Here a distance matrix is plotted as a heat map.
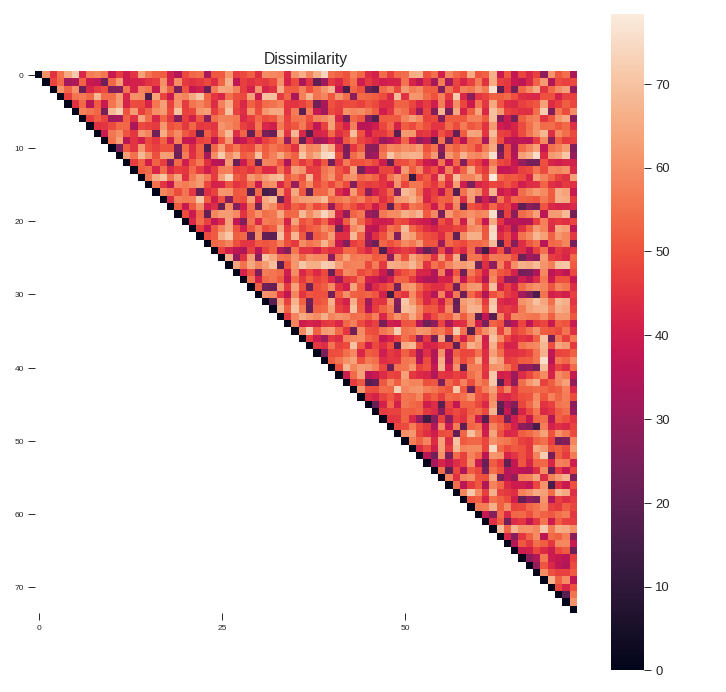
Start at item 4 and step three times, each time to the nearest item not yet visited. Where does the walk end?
9
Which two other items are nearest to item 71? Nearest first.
72, 50
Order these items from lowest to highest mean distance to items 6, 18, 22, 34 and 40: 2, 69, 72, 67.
67, 2, 72, 69
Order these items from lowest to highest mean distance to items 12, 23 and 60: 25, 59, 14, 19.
19, 25, 59, 14
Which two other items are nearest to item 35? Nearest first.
59, 43
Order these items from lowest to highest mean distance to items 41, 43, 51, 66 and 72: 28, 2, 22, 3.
28, 3, 2, 22
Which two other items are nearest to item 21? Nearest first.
41, 65
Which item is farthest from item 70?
69
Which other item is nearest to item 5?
36
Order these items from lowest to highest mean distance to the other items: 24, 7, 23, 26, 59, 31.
24, 23, 7, 31, 59, 26
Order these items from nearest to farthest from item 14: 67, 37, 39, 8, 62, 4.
67, 4, 39, 8, 37, 62
